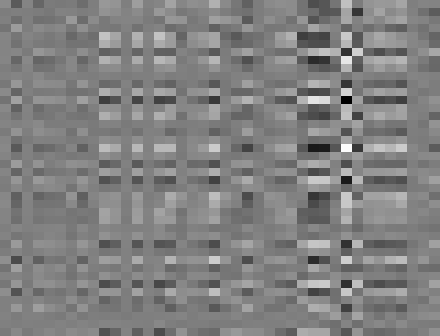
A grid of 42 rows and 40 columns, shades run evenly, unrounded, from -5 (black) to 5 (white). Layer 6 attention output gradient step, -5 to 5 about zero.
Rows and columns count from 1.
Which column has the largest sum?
32
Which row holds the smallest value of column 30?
19
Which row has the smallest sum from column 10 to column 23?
13
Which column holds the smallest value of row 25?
29
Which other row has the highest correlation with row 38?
42
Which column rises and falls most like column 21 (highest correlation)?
17
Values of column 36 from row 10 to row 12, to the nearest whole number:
0 -1 1
